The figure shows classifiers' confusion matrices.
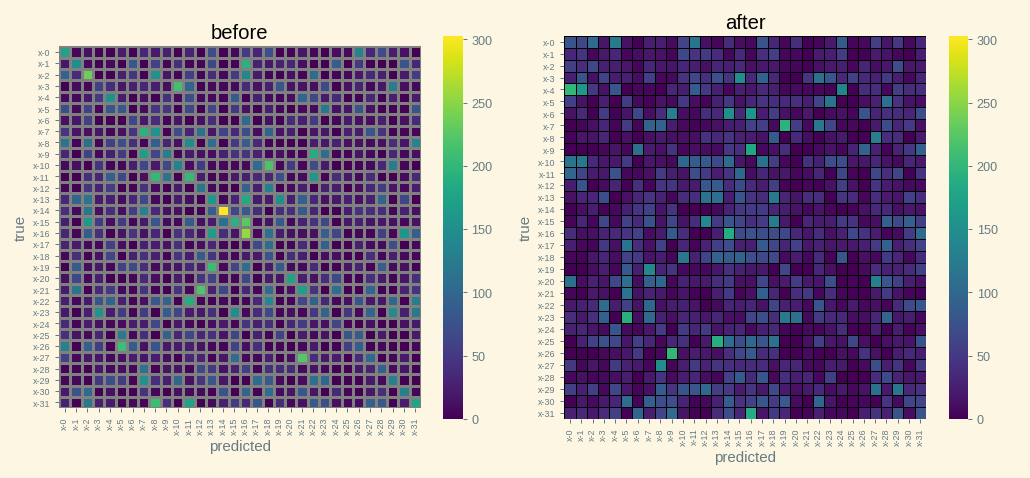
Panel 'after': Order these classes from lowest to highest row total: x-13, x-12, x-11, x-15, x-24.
x-24, x-12, x-11, x-13, x-15
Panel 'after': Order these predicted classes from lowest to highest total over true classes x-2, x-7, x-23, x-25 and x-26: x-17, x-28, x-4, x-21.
x-21, x-4, x-28, x-17
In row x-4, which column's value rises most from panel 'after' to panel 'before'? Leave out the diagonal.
x-21
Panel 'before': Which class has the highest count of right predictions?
x-14
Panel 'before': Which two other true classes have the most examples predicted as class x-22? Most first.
x-9, x-11
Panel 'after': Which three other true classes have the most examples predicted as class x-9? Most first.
x-26, x-6, x-31
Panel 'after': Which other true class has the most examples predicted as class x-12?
x-15
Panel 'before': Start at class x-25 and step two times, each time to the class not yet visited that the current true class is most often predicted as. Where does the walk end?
x-23
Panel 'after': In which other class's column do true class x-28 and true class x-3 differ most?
x-22
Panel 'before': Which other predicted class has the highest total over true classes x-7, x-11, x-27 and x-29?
x-8
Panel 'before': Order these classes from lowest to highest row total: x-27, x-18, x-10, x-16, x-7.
x-18, x-27, x-10, x-7, x-16
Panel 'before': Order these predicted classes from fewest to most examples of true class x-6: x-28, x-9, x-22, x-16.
x-9, x-28, x-22, x-16
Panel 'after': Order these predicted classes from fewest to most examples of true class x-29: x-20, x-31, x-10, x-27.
x-20, x-31, x-10, x-27
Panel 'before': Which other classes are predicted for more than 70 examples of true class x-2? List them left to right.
x-0, x-8, x-16, x-22
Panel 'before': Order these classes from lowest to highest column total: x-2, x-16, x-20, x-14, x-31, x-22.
x-20, x-14, x-31, x-22, x-2, x-16
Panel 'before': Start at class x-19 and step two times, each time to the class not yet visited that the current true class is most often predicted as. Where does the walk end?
x-16
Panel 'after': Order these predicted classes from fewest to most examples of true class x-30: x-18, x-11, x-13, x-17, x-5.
x-11, x-13, x-18, x-17, x-5
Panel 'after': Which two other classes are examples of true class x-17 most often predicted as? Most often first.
x-5, x-28
